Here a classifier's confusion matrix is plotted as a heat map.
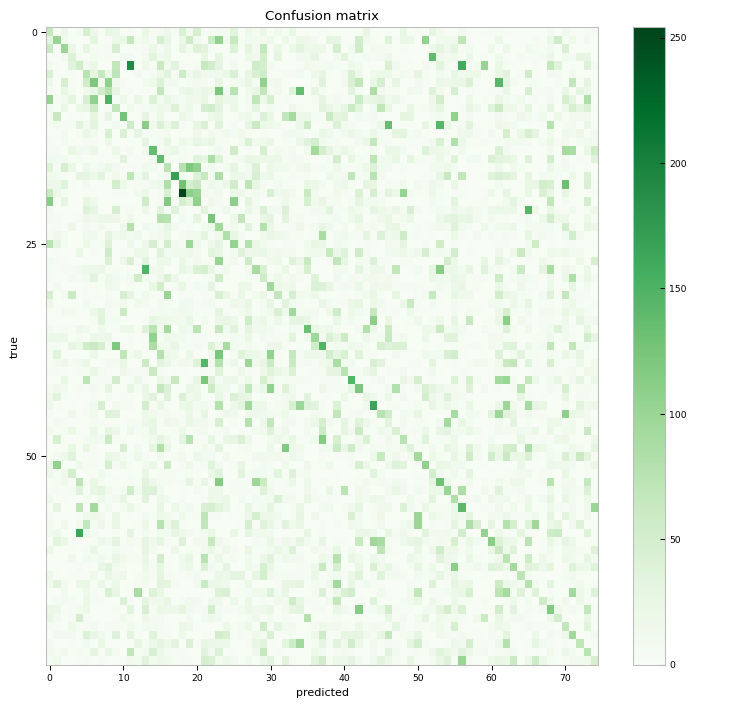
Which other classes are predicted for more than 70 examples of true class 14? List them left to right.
36, 70, 71
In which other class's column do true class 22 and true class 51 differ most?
1
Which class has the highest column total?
23
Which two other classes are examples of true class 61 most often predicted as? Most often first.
45, 53
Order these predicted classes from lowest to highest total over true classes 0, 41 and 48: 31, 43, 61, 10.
10, 31, 43, 61
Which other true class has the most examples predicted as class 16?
20
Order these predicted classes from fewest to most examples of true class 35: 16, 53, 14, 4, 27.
4, 27, 53, 14, 16
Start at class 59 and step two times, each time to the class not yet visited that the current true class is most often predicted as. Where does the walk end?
11
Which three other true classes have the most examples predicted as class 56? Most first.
4, 74, 54
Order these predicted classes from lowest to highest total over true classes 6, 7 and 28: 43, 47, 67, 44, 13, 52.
43, 67, 52, 47, 44, 13
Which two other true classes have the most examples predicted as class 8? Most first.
6, 7
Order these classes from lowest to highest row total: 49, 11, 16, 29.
29, 16, 49, 11
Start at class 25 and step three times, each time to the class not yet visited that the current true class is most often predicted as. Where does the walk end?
70
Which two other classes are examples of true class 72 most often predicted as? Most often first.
34, 62
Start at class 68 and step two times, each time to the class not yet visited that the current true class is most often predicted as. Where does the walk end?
30
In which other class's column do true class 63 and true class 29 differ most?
55
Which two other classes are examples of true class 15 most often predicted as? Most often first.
22, 44
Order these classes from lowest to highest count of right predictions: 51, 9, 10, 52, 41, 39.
52, 9, 39, 51, 10, 41
